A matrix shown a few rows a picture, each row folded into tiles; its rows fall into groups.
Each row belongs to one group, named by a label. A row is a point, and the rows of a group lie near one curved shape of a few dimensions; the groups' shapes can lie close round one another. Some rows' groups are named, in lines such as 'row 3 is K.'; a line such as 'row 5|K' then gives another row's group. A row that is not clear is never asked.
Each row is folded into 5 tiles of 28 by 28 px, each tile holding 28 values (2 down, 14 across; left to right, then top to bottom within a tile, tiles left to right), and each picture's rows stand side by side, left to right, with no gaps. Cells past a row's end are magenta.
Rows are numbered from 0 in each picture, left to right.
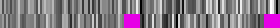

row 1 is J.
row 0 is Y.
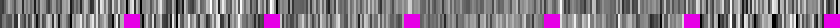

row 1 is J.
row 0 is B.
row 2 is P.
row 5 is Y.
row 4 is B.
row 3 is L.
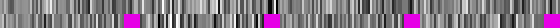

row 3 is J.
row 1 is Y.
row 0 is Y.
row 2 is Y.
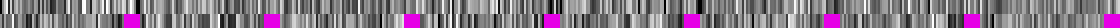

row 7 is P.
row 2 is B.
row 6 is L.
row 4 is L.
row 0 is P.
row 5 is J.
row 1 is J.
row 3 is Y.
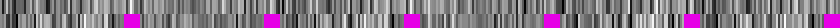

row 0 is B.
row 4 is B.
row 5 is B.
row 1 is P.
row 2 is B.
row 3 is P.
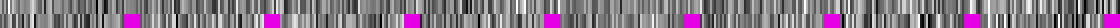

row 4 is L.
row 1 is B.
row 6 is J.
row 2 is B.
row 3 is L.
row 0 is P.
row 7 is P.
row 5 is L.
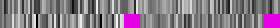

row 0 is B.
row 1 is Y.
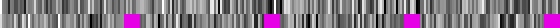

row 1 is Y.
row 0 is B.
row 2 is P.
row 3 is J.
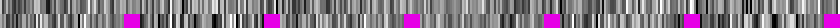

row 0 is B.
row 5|Y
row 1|Y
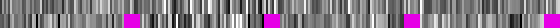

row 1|L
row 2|L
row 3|B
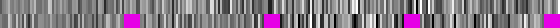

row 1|Y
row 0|P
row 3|P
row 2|Y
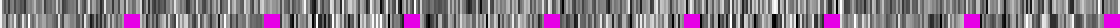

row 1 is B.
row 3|P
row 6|B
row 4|B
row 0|B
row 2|L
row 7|Y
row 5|Y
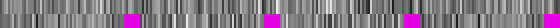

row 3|L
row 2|Y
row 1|Y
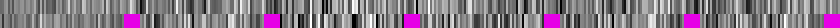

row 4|J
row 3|P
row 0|P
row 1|J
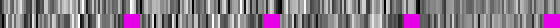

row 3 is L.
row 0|J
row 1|L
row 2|L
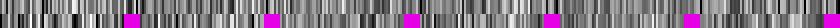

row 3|J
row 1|B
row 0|Y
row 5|L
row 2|J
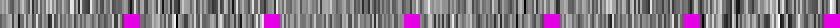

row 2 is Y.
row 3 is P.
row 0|Y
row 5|J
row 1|B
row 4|Y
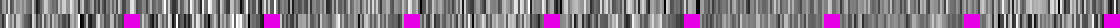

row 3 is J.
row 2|P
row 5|P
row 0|J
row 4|L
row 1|L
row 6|L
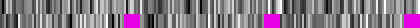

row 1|P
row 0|B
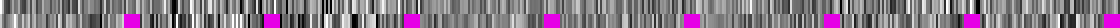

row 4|Y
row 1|L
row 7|J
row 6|P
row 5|Y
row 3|L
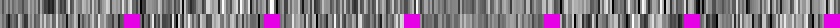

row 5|B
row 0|P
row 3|P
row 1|J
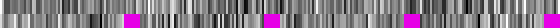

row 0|B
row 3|L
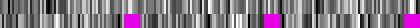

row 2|J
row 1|L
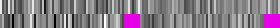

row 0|P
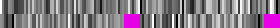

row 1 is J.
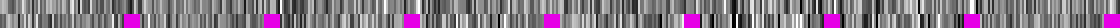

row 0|Y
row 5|L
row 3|B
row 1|P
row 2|L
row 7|P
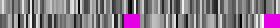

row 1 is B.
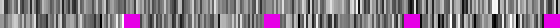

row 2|Y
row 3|Y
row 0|B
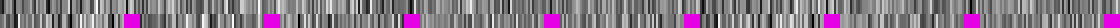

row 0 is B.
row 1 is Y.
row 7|Y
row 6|J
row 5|B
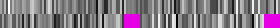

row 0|P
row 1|B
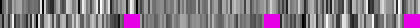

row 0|J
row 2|Y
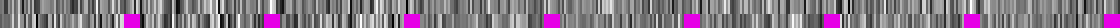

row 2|B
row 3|L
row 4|Y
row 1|J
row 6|P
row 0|B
